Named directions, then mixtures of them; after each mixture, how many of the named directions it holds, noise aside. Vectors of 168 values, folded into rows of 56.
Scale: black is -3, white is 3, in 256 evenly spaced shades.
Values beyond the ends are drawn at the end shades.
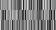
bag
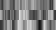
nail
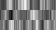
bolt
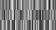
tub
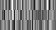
one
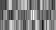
one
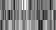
three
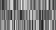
two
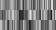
three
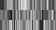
three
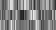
four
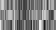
four
